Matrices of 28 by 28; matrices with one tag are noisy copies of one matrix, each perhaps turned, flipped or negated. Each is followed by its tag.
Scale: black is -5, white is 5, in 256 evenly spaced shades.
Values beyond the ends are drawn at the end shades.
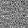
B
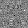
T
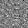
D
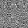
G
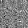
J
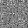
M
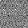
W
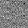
B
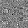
T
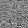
G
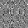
D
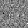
D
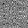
B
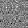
J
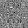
T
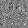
B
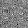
T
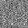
B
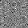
W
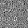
G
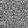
M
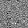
G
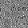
G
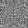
M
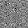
W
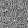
G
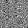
J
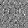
D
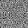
W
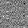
B
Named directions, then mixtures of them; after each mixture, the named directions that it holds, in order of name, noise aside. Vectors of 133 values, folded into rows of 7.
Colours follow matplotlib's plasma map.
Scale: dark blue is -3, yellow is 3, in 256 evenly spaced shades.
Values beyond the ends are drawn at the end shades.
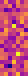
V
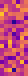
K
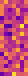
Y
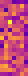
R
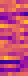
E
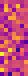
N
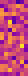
K, R.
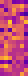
E, R.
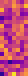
E, Y.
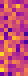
N, R.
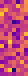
K.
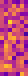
R, V.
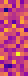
V.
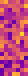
E, V, Y.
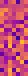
K, N, V.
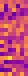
E, K, N.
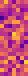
K, N, Y.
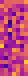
R, Y.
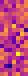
V.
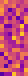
Y.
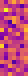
R, V.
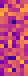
K.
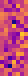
K, V.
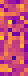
K, R.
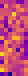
N, R.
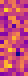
N, V.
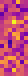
K.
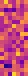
V, Y.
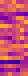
E.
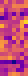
E, Y.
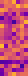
E, K, Y.
